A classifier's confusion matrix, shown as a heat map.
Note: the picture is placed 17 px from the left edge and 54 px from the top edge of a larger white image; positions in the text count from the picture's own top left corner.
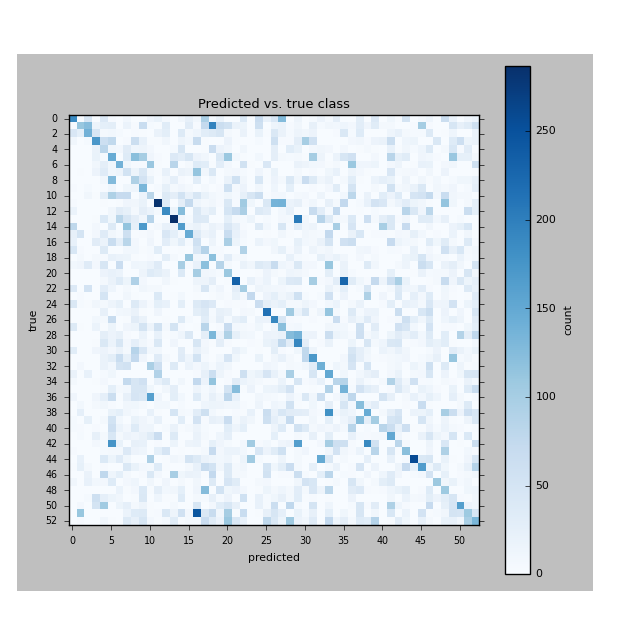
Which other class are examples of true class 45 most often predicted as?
52
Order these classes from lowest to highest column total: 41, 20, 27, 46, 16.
27, 46, 41, 16, 20
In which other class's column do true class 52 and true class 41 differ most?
28
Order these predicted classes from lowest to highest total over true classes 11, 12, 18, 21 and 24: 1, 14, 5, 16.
1, 5, 16, 14
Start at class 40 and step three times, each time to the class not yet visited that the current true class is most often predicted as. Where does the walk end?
5
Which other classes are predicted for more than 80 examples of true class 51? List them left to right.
1, 16, 20
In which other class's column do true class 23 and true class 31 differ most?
49
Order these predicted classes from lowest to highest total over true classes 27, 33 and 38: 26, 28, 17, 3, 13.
3, 26, 13, 28, 17
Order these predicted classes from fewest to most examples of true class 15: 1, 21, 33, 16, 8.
8, 21, 16, 1, 33
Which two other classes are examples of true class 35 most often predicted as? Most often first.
21, 33
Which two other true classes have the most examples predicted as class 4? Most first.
50, 46
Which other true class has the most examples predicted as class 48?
11
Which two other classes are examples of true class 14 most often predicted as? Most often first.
9, 7
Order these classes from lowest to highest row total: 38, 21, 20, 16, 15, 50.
20, 15, 16, 50, 38, 21
